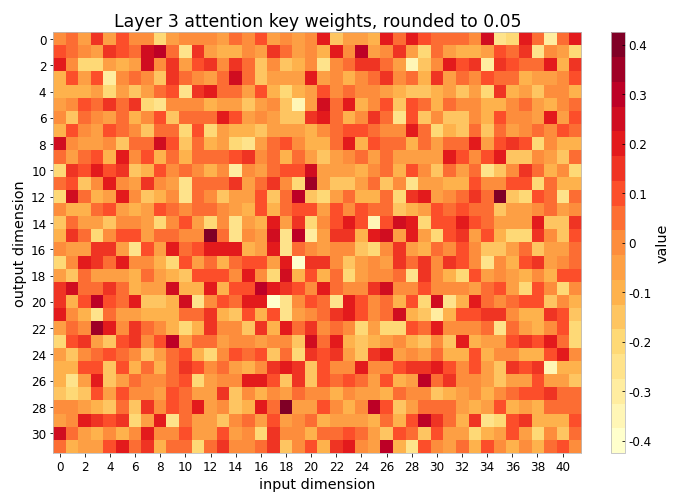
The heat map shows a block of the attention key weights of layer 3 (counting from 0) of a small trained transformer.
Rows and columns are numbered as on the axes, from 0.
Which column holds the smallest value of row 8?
15
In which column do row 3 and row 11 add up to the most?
20
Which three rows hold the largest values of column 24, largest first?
1, 25, 2
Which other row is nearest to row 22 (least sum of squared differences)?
13
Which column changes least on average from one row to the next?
22
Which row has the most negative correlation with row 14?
11
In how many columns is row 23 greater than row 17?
17
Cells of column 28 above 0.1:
6
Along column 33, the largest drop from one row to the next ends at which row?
30
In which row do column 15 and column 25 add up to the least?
14
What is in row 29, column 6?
-0.2
